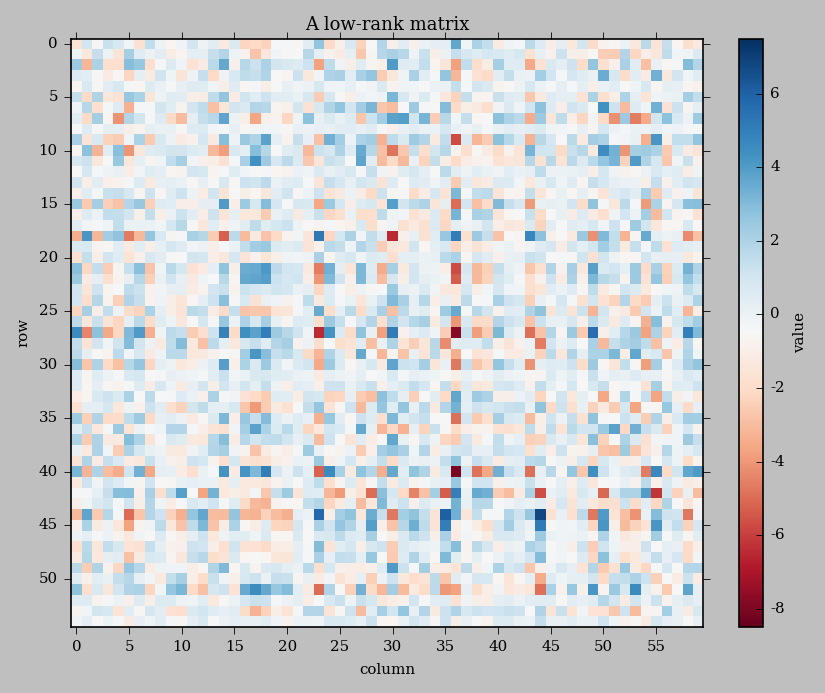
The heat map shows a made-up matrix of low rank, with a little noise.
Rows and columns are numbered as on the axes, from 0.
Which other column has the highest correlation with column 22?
46
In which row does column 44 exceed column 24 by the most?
44
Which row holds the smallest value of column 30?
18
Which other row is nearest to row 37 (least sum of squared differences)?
5
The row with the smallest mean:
42
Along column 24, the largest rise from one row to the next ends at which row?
40
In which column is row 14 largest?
36
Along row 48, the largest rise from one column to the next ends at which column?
50
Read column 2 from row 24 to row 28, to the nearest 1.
2 -1 1 3 1
